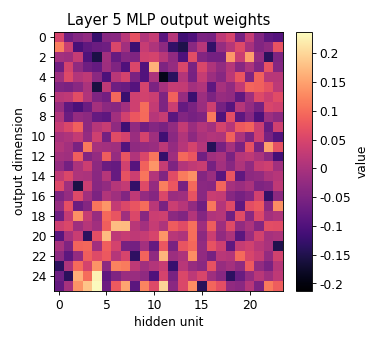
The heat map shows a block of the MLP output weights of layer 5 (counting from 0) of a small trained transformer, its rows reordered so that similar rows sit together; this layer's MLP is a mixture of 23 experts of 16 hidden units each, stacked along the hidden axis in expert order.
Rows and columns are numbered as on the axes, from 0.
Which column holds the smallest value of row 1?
13
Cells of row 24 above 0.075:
3
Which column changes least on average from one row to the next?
15
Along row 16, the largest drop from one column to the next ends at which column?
22
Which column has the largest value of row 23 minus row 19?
4
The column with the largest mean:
9
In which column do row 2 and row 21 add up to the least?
23
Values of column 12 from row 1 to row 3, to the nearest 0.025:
-0.125 -0.025 -0.025
